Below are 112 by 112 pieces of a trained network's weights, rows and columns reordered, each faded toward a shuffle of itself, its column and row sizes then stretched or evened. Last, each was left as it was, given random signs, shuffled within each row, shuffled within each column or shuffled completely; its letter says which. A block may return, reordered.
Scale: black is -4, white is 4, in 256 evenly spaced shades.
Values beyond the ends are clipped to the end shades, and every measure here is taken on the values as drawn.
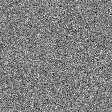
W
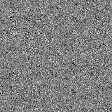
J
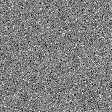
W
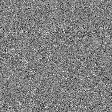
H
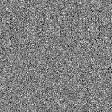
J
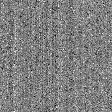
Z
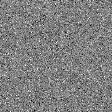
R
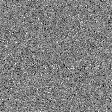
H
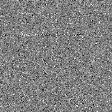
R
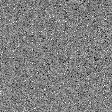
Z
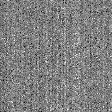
J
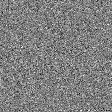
H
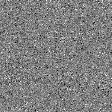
R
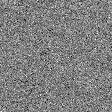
W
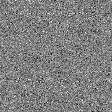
H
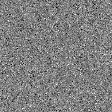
R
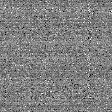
J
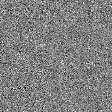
R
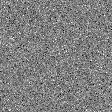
W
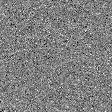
W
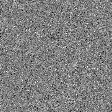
Z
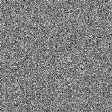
J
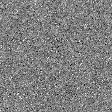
H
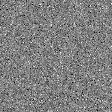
H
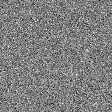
H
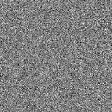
J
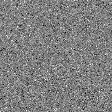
H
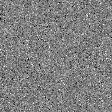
Z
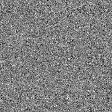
R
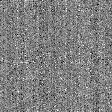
J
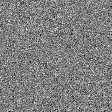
R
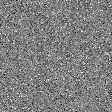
W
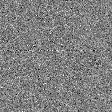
H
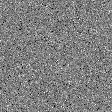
W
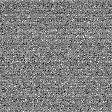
H
